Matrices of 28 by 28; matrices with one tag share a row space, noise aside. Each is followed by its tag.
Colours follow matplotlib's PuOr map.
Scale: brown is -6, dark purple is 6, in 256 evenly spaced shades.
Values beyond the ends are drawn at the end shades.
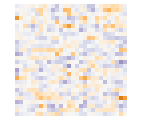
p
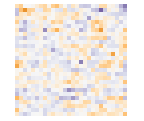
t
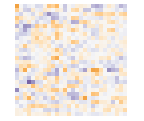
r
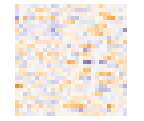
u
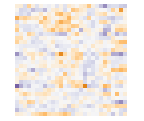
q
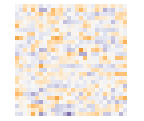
p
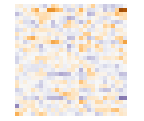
p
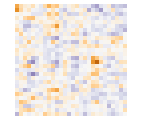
r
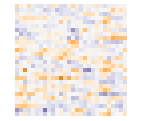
q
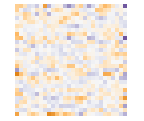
t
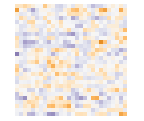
t
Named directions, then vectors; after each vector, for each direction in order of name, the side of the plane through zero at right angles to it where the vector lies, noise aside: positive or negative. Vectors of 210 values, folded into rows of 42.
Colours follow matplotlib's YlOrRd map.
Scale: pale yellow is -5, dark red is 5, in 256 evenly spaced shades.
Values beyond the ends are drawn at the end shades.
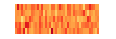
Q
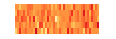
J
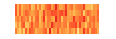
negative, negative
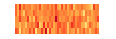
negative, negative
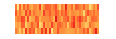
negative, negative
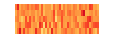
positive, positive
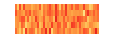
negative, negative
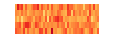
negative, positive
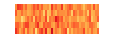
negative, positive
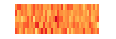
negative, positive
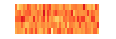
positive, negative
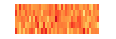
negative, negative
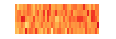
positive, negative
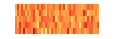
positive, positive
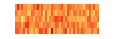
negative, positive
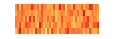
positive, positive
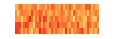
negative, positive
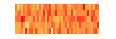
positive, negative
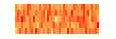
positive, negative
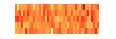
positive, negative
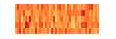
positive, positive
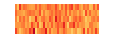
negative, negative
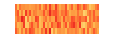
negative, negative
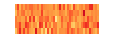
positive, positive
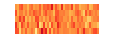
negative, negative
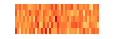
negative, negative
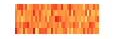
negative, positive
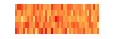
negative, positive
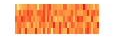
positive, negative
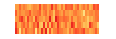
negative, negative
